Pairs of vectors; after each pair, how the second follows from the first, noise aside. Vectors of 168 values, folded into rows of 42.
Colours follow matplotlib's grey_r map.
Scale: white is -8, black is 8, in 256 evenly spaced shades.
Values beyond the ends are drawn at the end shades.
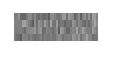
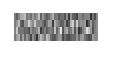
reversed, scaled up.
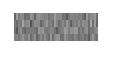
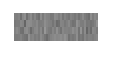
wrapped around, shrunk.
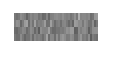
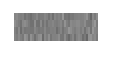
wrapped around, shrunk.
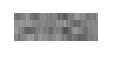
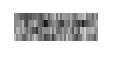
reversed, scaled up.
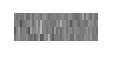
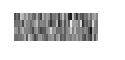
reversed, scaled up.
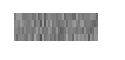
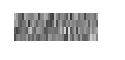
reversed, scaled up.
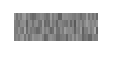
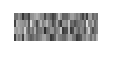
reversed, scaled up.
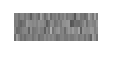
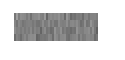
wrapped around, shrunk.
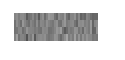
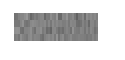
wrapped around, shrunk.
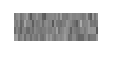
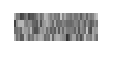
reversed, scaled up.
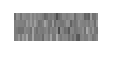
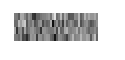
reversed, scaled up.
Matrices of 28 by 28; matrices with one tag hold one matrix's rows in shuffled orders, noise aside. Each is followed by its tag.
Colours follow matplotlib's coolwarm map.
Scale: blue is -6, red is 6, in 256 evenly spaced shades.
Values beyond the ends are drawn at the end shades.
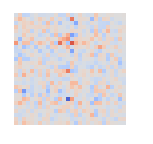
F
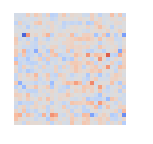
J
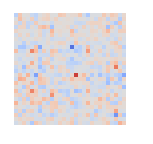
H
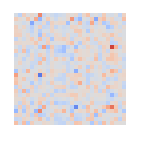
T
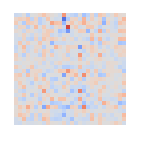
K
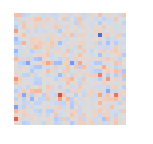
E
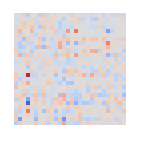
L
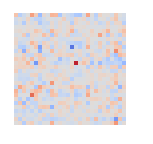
H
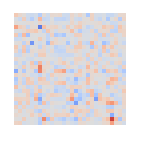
T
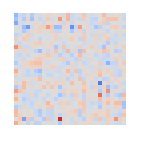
E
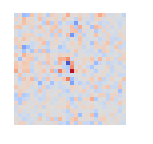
F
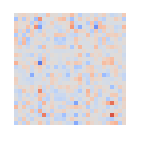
T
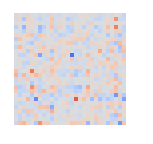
H
